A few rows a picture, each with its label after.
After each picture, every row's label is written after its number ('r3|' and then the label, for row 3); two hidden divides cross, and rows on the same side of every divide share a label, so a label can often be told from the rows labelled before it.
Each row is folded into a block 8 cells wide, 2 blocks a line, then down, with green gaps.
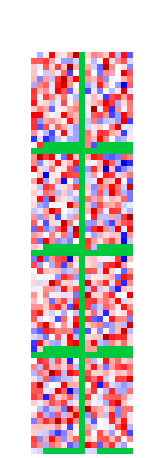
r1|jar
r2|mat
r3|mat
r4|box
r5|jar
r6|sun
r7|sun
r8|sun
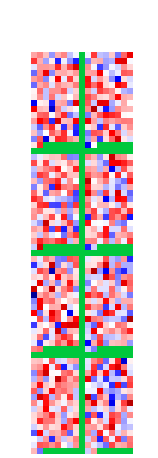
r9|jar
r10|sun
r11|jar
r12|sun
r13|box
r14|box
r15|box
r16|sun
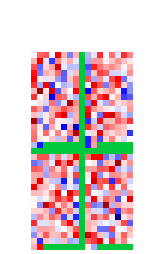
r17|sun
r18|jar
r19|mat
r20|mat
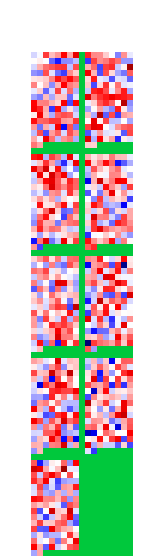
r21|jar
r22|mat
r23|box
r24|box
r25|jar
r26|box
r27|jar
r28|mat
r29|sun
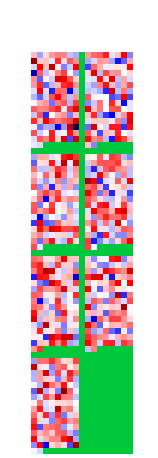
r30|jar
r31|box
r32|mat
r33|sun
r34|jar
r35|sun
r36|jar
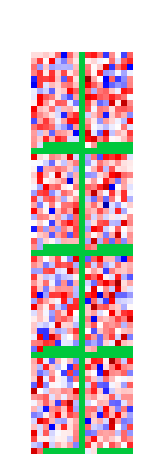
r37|box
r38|sun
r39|mat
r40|box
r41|sun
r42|jar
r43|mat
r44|sun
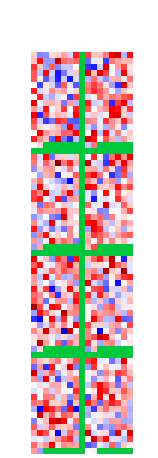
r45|sun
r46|sun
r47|sun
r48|sun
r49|sun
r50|sun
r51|sun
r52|mat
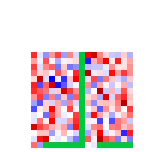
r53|mat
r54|mat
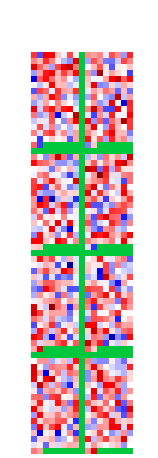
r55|box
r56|jar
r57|jar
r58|sun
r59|box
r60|mat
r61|sun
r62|jar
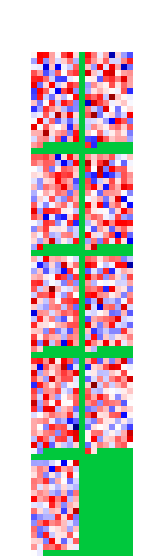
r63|mat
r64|box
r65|box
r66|jar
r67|mat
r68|sun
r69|mat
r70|mat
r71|sun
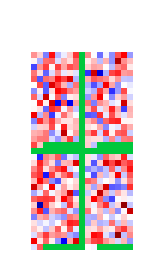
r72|box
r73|mat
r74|mat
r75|mat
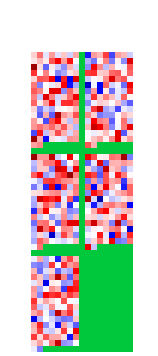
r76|sun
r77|box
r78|box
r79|mat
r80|mat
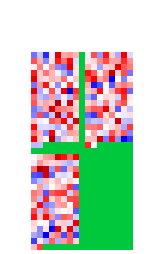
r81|sun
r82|mat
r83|jar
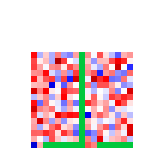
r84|sun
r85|mat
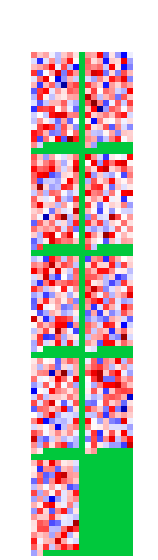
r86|mat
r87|jar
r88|jar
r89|sun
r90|jar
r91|sun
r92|box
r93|jar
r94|box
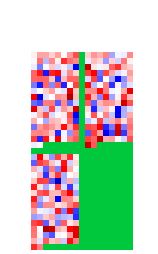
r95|mat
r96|mat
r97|mat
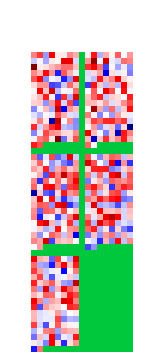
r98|sun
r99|jar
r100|box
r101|jar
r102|sun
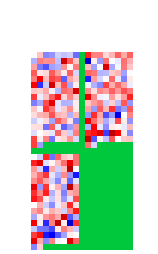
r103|mat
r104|mat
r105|sun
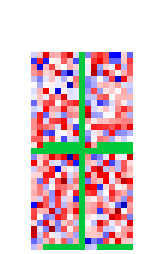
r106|mat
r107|box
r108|jar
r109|jar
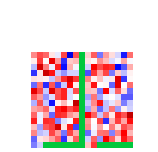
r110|jar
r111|jar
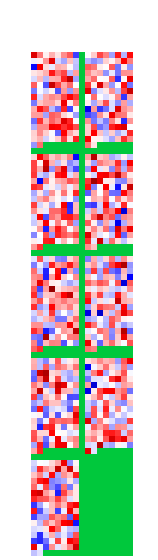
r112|box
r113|sun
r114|box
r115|mat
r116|mat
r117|sun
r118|jar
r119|box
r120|sun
